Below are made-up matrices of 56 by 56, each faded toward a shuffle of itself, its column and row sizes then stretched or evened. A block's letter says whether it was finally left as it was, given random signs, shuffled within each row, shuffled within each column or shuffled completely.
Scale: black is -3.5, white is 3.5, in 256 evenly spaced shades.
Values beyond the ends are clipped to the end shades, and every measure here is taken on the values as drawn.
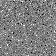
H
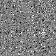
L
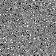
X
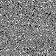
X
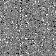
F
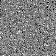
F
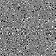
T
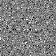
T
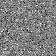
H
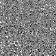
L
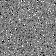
H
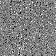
F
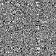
T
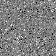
X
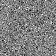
H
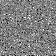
X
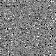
L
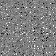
T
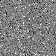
H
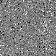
F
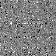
T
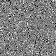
H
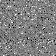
X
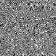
T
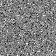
H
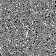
F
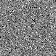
X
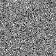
F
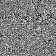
X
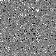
L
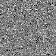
L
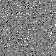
L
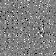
T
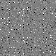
L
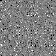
T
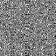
T
